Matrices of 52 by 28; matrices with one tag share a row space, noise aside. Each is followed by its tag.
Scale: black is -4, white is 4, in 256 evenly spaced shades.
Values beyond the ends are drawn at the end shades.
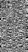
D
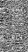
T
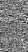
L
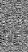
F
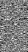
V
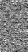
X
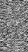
T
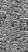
X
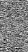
T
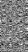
D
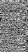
L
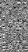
F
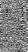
L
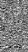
F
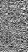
L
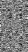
D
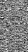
T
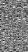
F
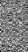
D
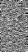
D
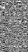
F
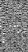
F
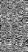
D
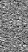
F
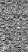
F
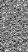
F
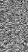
T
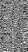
V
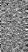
D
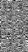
D
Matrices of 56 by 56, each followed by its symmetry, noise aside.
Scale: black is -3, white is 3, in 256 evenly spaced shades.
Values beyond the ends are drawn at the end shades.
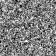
no symmetry.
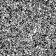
symmetric.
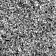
antisymmetric.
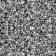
mirrored top to bottom.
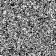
antisymmetric.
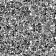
mirrored top to bottom.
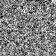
no symmetry.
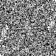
same after a half turn.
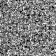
mirrored top to bottom.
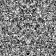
mirrored left to right.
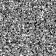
antisymmetric.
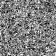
no symmetry.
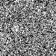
no symmetry.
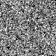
symmetric across the other diagonal.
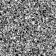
symmetric across the other diagonal.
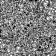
symmetric.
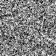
no symmetry.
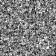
symmetric.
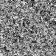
symmetric across the other diagonal.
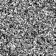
symmetric.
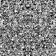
mirrored left to right.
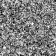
symmetric across the other diagonal.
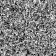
no symmetry.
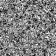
symmetric across the other diagonal.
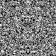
mirrored left to right.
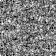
mirrored top to bottom.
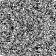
mirrored top to bottom.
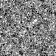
symmetric across the other diagonal.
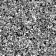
antisymmetric.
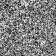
symmetric.
